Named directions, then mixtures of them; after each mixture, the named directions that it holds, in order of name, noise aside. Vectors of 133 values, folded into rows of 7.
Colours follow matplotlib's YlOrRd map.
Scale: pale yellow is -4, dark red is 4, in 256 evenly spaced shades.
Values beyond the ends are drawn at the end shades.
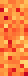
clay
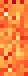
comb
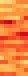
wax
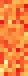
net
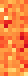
clay, wax.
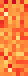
comb, net.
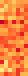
net, wax.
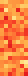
clay, wax.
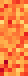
net.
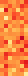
clay.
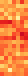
comb, wax.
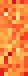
comb, net.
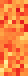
clay, net.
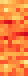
clay, wax.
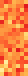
net.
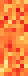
clay, net.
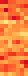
clay, wax.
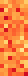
clay.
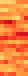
wax.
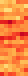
wax.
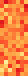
comb, net.
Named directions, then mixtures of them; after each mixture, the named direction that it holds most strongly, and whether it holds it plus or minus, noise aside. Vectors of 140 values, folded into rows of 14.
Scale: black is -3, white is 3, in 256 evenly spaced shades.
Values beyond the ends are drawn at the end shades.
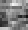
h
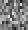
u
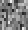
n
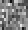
n, minus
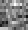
h, plus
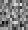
u, plus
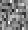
n, plus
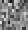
n, minus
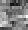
h, minus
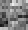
h, plus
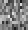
u, plus
